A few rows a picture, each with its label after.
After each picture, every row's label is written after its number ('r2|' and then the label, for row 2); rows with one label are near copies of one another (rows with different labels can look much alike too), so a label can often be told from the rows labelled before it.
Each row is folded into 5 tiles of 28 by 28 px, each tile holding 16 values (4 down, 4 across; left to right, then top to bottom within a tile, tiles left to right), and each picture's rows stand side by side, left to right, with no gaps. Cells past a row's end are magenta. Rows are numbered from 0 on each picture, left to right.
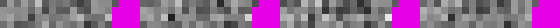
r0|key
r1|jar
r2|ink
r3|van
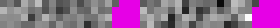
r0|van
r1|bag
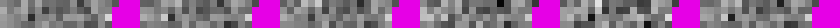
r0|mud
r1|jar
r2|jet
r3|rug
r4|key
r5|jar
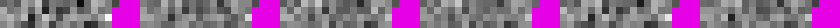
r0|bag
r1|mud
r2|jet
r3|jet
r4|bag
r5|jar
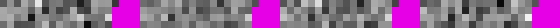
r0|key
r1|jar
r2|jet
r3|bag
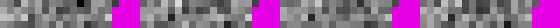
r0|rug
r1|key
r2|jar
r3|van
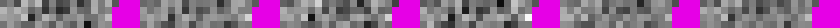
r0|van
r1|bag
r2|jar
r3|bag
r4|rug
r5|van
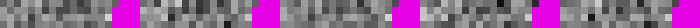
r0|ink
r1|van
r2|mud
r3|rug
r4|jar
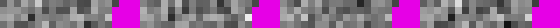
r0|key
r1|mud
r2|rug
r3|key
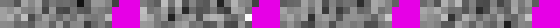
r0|rug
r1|mud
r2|bag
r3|van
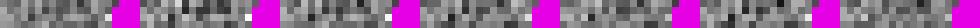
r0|mud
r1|ink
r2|mud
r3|bag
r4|jar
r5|bag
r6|rug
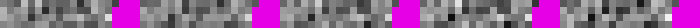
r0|mud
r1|bag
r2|key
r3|key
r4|bag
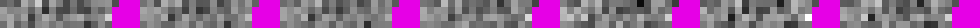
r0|ink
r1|van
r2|van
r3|mud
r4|rug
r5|bag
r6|jar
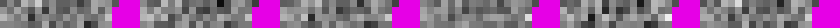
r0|jet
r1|rug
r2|jar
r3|mud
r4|bag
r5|jet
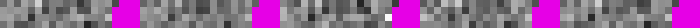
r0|key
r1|van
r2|mud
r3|jet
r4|key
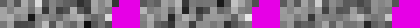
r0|key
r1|bag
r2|key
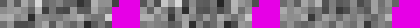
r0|key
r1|jet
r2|van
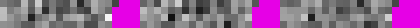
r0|mud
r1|van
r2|jar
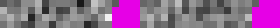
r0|bag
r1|ink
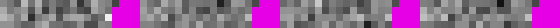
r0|mud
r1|rug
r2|key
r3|rug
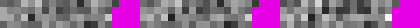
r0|jar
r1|jar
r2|ink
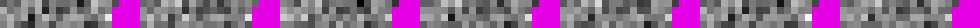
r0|bag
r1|ink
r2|rug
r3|jar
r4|key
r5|bag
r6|jar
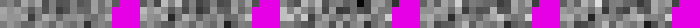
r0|van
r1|van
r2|rug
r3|key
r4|key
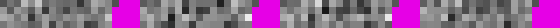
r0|jet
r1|bag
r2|ink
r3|van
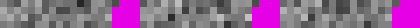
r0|rug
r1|key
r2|van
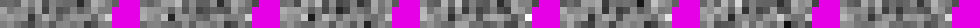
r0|bag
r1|jar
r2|van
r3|mud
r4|bag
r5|key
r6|mud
